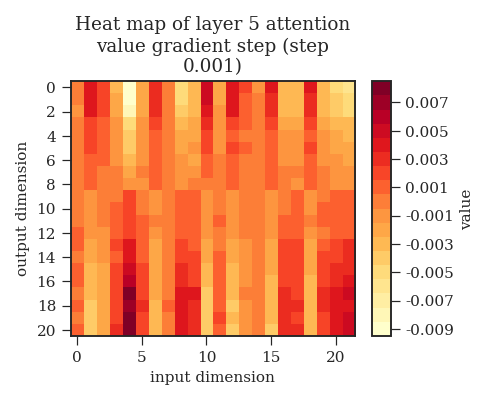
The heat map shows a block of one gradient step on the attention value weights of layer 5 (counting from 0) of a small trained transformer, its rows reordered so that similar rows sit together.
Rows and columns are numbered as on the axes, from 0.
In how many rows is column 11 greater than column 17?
6
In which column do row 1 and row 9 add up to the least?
4
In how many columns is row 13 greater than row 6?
11
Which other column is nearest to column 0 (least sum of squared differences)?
7
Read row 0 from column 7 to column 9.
0 -0.005 -0.003
